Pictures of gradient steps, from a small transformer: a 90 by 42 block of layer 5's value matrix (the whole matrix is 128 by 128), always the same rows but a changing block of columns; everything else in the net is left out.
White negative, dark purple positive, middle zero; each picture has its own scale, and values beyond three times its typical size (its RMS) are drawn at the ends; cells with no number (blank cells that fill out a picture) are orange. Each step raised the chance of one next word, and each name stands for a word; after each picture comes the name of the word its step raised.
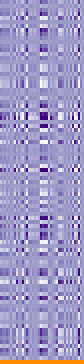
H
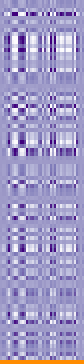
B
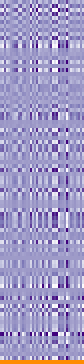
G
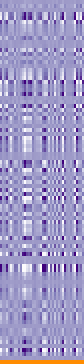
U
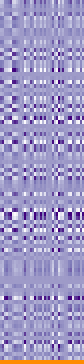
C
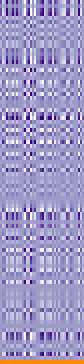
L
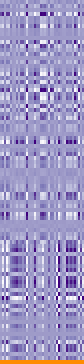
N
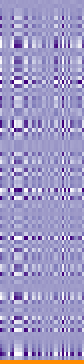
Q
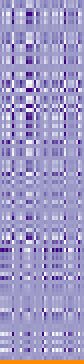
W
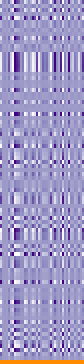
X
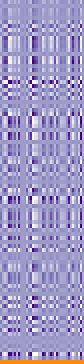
Q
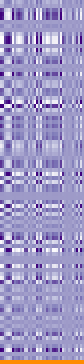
W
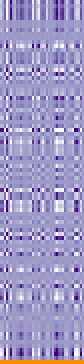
L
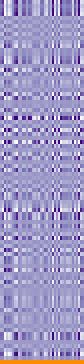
L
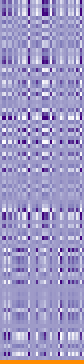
L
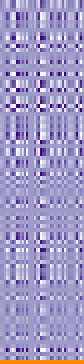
W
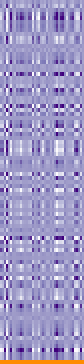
W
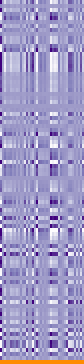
X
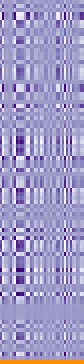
N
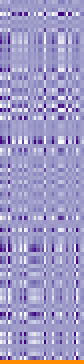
B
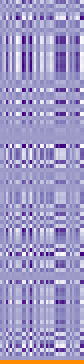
X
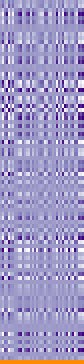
W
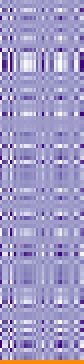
X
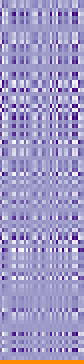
W
